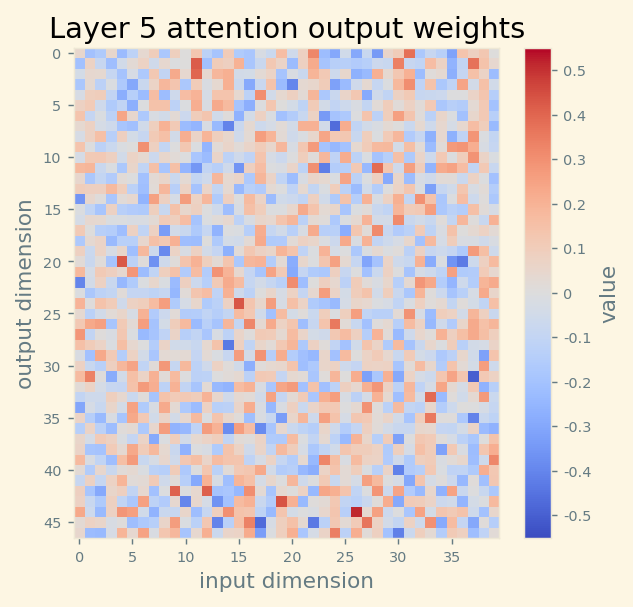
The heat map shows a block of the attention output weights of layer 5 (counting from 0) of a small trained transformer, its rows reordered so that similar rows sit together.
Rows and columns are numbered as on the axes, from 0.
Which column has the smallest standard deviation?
29
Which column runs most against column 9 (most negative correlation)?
32
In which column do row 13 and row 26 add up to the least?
33
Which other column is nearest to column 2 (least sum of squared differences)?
1
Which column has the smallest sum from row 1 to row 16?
24
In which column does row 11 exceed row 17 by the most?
31
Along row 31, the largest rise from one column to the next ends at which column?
38
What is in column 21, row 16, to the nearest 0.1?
-0.1
